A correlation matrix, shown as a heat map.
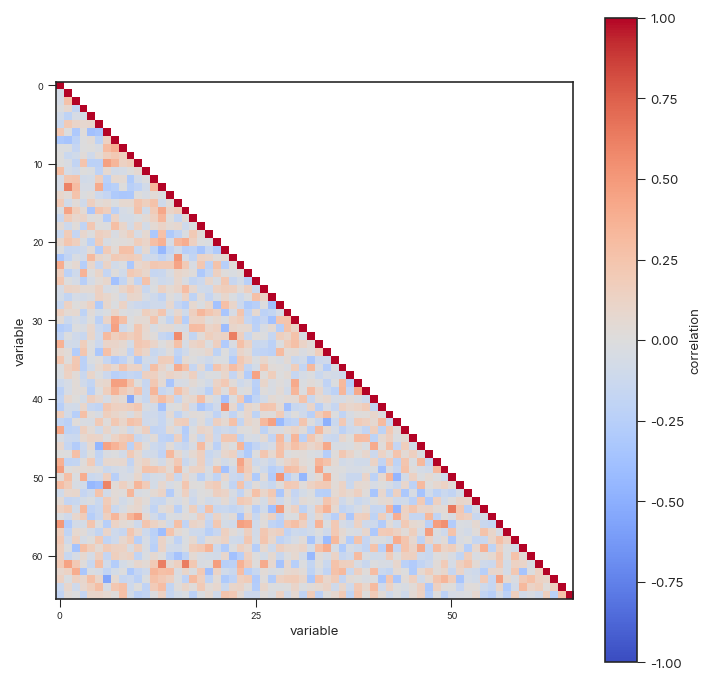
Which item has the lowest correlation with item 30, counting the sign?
27
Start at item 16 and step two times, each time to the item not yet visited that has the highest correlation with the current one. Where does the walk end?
13
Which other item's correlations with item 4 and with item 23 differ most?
51
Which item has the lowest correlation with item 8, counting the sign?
14
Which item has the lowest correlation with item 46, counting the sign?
5
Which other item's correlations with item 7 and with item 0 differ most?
31
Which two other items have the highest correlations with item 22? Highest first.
32, 15
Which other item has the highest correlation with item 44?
0
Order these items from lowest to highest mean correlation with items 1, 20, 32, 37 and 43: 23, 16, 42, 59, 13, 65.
42, 59, 65, 23, 13, 16
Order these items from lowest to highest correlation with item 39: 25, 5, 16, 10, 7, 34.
25, 34, 5, 16, 10, 7
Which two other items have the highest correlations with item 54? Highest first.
50, 28
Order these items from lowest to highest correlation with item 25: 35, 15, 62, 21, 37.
62, 35, 15, 21, 37
